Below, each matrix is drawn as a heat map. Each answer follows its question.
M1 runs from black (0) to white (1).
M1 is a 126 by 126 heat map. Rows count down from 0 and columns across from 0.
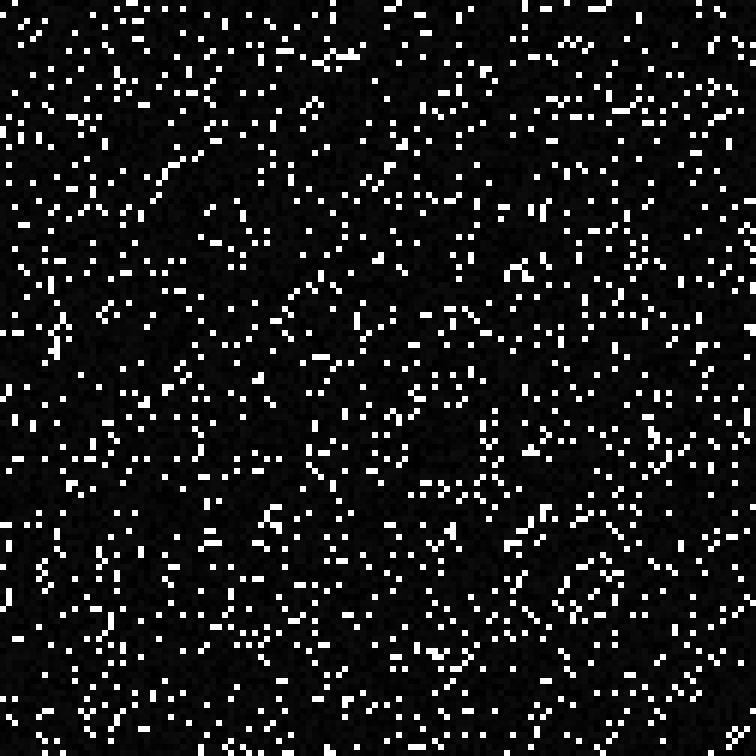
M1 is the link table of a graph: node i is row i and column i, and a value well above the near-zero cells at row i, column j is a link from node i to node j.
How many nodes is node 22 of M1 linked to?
10
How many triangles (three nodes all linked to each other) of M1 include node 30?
5
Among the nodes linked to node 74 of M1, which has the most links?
node 33
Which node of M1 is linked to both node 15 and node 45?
node 21
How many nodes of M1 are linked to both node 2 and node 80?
3
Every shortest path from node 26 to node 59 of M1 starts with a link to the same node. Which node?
node 102
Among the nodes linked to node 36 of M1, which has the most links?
node 90
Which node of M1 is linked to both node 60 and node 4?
node 64
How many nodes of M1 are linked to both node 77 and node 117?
1
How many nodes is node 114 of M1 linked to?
7
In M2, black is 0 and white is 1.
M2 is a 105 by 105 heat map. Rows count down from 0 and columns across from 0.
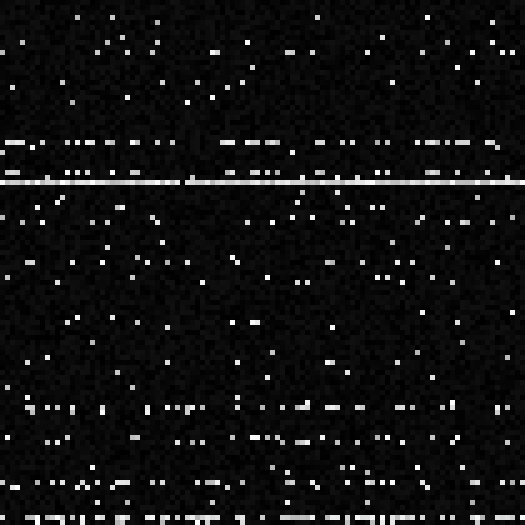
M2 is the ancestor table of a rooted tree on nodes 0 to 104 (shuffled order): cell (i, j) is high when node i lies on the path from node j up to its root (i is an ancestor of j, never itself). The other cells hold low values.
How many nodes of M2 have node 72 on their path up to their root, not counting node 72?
6
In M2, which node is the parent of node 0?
30
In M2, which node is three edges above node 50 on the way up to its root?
87
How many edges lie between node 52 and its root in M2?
3
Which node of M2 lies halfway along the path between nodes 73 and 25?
100
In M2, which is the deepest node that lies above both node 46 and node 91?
64
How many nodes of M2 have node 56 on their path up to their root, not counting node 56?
6
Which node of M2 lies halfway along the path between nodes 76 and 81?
104
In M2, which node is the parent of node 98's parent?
8
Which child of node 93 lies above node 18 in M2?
68
